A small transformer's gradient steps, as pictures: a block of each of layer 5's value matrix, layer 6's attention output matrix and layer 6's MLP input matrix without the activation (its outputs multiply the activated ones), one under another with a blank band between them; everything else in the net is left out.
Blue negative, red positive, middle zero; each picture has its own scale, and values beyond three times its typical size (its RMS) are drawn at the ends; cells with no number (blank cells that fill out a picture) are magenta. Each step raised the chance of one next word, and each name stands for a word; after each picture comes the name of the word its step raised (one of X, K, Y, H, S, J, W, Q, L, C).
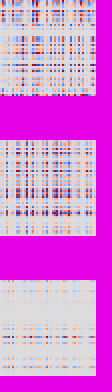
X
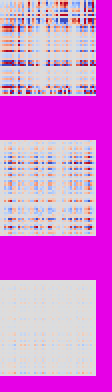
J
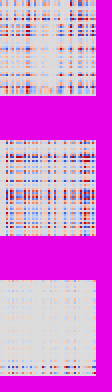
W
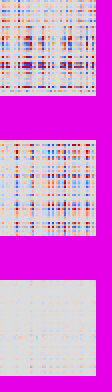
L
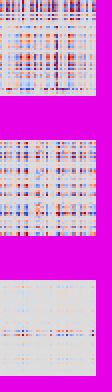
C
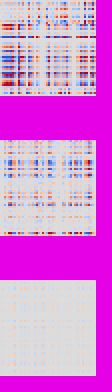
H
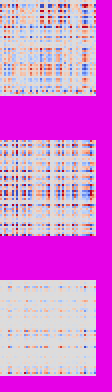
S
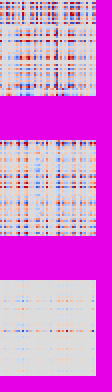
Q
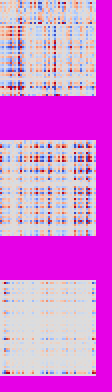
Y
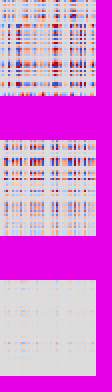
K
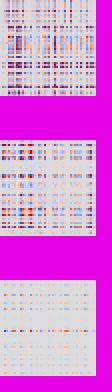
L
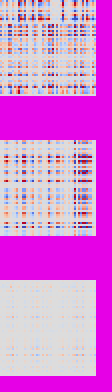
W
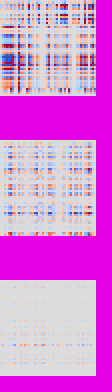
C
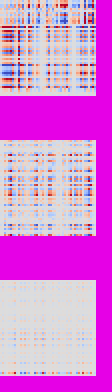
S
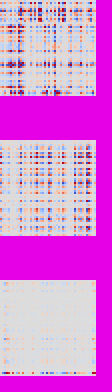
J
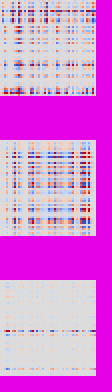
J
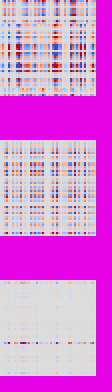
X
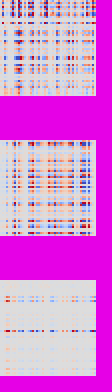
Q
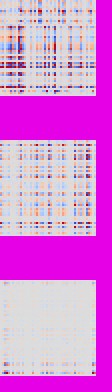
L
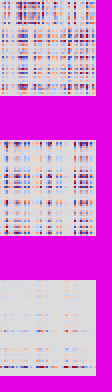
Q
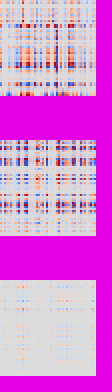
K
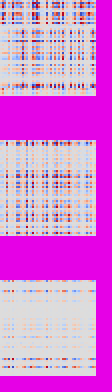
Q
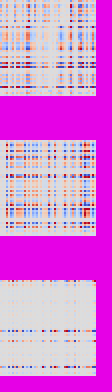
L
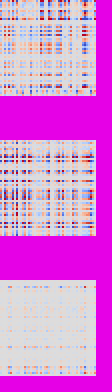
W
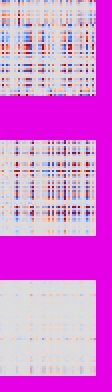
X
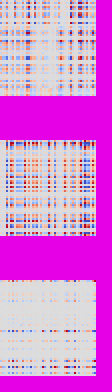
Q
